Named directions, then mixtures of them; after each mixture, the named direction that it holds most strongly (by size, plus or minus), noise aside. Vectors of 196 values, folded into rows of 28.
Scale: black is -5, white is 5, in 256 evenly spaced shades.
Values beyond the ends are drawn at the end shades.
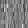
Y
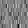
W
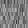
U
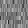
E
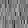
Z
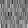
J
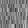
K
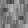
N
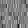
W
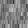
N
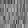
U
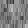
N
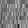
W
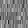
E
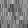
J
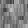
N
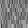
J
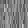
Y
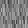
Z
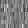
Y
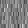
Y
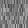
U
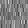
Z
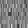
W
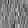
Z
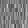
K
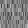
J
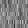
Z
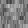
N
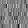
W
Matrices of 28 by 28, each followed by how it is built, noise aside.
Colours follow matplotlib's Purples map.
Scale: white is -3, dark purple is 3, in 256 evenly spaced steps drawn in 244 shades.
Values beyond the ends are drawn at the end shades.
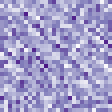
Toeplitz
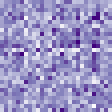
low rank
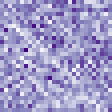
Toeplitz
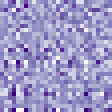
low rank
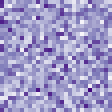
repeating rows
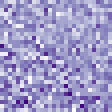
lower triangular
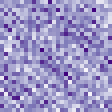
Toeplitz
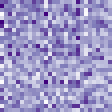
low rank
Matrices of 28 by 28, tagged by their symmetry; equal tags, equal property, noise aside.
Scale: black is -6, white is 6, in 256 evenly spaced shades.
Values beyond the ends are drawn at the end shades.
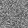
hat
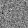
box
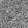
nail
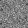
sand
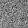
box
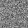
hat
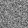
hat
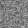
hat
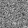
box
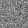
nail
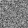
nail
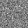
box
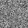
box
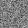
hat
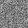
nail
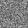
hat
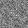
sand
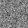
hat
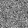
box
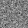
box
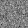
hat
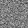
sand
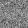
sand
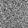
box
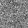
sand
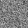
box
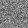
sand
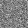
sand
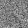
box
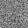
box
